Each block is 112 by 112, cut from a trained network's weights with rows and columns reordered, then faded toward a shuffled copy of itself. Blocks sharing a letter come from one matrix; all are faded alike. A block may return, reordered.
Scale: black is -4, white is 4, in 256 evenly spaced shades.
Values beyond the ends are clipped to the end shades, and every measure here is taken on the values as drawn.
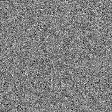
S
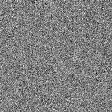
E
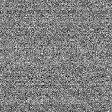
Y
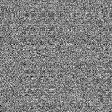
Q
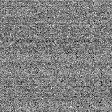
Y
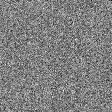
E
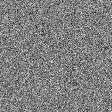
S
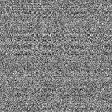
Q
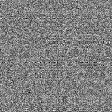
Q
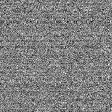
Y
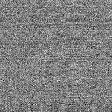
Y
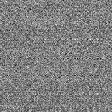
Q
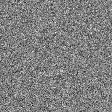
E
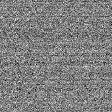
Y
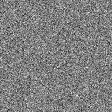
E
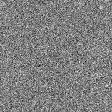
E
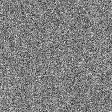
E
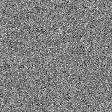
S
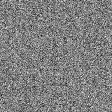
E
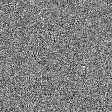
E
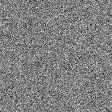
S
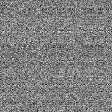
Q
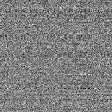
Q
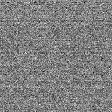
Y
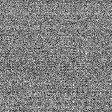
Y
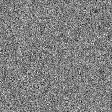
S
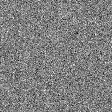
S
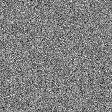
S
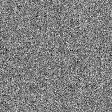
S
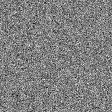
E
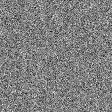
E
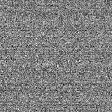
Y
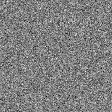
S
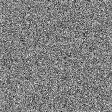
E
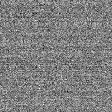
Y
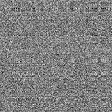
Q
